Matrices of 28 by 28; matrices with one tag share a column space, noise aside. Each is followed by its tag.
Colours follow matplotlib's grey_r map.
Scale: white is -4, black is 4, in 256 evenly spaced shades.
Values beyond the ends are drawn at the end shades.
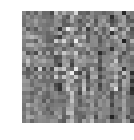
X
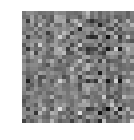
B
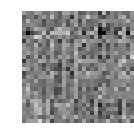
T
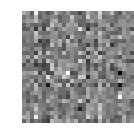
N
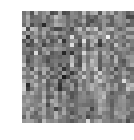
X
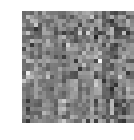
T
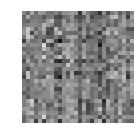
T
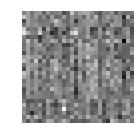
T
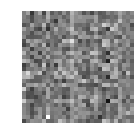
N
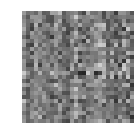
N
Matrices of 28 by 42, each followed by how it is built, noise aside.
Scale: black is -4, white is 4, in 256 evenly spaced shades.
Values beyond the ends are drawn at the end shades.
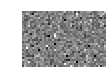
sparse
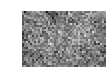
smooth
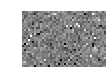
sparse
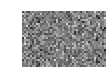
repeating rows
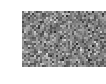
noise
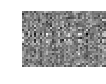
low rank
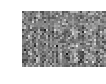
blocks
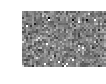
sparse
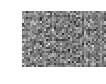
repeating rows
